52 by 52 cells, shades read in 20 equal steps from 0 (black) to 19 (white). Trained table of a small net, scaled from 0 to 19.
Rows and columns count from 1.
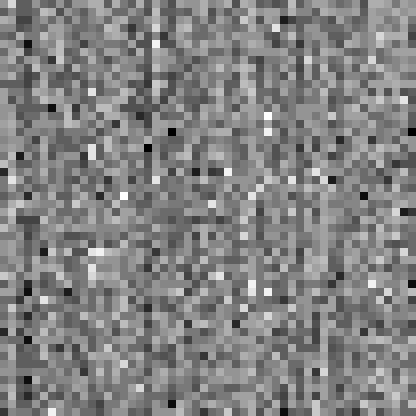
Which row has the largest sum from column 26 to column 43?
15
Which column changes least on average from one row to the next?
38
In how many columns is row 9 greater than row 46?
28
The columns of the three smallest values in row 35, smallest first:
43, 24, 26
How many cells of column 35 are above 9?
24
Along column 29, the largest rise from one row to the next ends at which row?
22
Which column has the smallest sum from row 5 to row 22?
19
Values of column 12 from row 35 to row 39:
16 13 8 8 8
